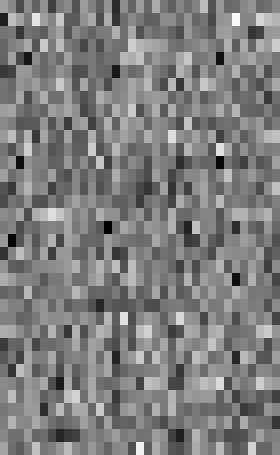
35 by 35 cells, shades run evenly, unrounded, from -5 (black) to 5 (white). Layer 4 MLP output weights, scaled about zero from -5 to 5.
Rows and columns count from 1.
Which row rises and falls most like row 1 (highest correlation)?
28
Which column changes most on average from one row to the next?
30
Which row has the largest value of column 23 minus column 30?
25
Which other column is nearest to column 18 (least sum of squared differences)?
32
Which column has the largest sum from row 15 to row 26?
10
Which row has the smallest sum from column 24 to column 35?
13
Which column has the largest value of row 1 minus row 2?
1
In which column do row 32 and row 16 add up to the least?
6
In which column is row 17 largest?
7
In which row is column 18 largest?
35
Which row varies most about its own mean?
2
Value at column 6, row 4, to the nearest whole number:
3
